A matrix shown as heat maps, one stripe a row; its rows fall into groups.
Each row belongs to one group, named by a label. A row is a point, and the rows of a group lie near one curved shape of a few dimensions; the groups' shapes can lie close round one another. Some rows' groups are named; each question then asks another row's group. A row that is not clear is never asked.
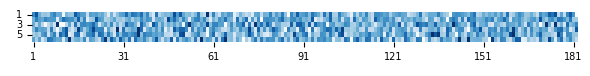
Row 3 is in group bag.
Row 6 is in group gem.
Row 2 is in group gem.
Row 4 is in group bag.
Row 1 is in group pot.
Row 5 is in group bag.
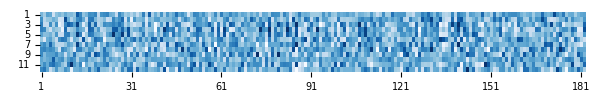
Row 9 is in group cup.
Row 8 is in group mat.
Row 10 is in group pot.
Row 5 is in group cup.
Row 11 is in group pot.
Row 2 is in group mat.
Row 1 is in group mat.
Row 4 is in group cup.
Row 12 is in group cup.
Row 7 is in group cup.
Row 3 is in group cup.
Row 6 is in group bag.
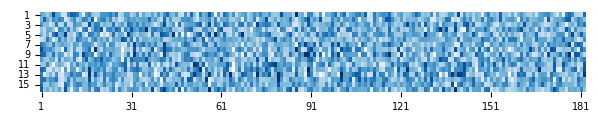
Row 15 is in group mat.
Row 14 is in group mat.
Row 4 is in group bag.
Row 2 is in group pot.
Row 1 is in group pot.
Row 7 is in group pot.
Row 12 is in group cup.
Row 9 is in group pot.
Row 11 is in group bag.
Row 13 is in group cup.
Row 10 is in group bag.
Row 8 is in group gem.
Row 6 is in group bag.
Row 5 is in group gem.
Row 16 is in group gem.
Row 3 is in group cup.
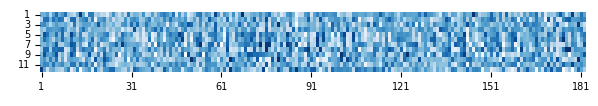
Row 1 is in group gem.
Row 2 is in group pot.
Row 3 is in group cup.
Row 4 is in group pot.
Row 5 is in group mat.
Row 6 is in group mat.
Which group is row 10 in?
cup
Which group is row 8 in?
pot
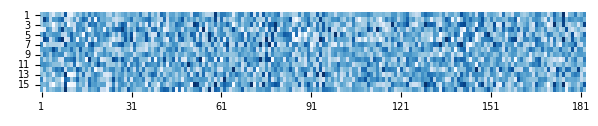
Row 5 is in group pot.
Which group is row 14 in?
mat
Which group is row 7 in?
mat
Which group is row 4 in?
bag
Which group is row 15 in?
bag
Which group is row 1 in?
bag
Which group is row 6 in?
pot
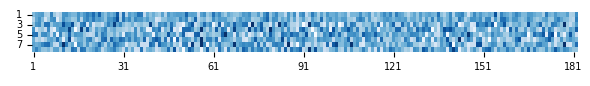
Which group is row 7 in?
pot
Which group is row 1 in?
bag
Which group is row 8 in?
mat
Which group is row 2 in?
bag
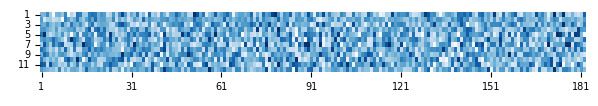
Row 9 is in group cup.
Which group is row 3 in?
mat
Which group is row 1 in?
bag
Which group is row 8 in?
bag
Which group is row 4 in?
cup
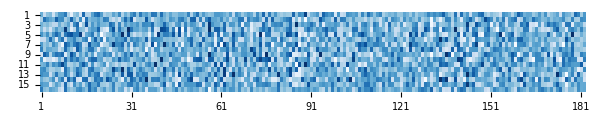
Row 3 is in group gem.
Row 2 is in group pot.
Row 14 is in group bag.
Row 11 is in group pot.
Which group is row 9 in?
pot
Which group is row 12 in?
cup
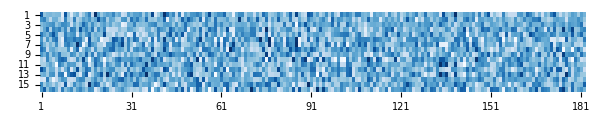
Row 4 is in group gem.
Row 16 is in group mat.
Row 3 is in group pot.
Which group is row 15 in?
cup
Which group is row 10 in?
bag
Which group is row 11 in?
bag
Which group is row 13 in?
bag
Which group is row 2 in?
cup
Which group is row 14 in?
bag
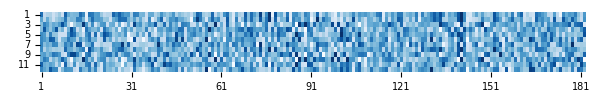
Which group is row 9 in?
pot
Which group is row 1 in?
mat
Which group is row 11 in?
gem
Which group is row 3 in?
pot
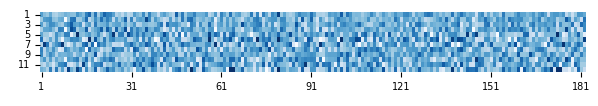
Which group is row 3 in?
pot
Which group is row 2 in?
bag
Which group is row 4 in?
bag
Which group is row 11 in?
bag
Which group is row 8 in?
mat
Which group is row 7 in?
pot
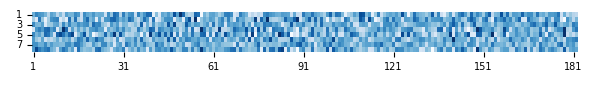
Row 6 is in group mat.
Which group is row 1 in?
cup
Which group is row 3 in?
mat
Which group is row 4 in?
pot
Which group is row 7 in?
pot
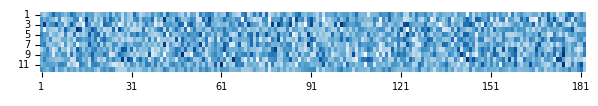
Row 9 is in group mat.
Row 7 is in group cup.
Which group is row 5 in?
cup
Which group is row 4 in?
mat
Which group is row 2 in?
gem
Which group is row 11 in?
pot
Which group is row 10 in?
cup
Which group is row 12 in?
pot
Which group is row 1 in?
pot
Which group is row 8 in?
bag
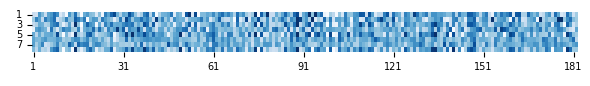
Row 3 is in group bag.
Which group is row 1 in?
bag
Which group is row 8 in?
bag
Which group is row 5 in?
bag
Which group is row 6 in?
pot
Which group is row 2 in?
pot
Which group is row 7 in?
mat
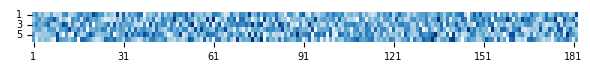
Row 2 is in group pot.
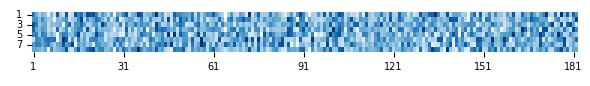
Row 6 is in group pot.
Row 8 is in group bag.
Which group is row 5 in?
gem
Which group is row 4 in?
gem
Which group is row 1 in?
bag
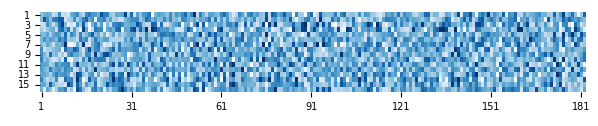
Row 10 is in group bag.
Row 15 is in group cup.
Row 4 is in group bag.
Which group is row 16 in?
bag
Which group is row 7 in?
bag
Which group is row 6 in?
pot
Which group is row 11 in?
gem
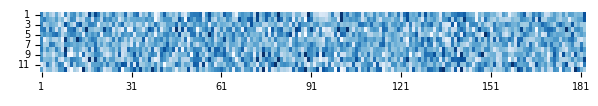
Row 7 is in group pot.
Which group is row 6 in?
mat
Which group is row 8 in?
gem
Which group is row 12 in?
bag
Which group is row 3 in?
mat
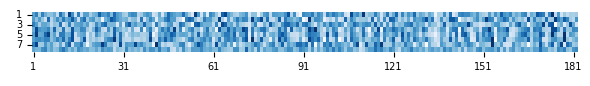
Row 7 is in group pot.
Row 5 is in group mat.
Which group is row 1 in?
cup
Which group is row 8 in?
pot
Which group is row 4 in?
mat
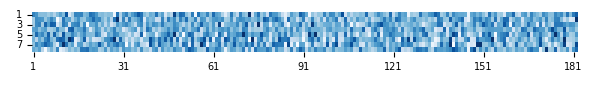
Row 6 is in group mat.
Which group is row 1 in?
bag
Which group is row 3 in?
pot
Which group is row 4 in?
mat
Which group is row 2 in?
bag
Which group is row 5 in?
mat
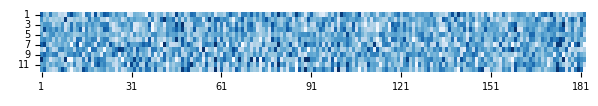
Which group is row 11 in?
cup
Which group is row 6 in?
mat
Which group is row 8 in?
bag
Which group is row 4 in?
mat
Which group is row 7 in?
pot
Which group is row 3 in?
mat
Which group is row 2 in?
gem
